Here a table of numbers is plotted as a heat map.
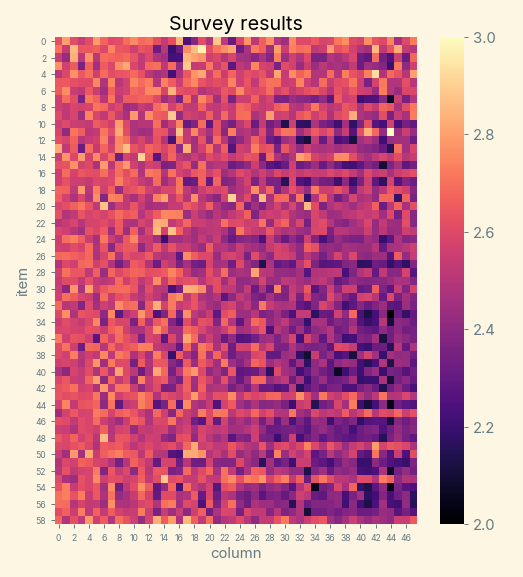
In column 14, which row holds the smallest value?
24
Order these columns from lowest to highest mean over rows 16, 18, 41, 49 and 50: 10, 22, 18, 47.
47, 22, 10, 18
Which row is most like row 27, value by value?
51
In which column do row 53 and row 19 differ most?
26
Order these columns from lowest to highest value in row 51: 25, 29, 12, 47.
29, 47, 25, 12
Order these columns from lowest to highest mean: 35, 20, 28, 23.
35, 28, 23, 20
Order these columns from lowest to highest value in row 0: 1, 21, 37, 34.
34, 37, 1, 21
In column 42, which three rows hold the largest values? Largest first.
4, 1, 49
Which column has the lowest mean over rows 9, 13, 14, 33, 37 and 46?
44
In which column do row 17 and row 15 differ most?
17
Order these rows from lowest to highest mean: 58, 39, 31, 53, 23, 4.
39, 31, 23, 58, 53, 4
